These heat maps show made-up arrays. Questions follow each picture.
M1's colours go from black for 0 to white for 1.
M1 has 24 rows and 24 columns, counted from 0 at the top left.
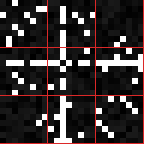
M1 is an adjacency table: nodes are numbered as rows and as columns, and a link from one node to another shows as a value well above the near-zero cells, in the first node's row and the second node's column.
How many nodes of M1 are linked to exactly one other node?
4
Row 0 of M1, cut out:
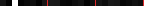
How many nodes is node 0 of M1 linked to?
1
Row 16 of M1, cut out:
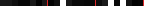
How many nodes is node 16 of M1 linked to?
3
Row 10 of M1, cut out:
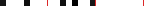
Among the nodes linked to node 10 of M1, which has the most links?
node 2
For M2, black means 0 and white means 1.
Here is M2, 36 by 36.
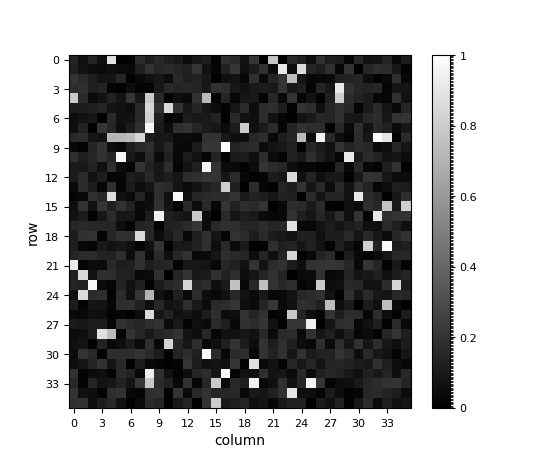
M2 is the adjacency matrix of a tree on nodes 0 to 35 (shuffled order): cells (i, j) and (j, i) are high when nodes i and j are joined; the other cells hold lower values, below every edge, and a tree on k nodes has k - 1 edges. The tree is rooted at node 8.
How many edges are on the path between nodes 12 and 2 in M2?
2
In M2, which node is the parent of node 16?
32
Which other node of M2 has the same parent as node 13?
9
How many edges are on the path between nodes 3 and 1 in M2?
5
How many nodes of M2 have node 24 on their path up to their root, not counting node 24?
2
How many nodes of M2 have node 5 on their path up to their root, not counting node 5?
2
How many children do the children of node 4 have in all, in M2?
4
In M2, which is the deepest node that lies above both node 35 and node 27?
33
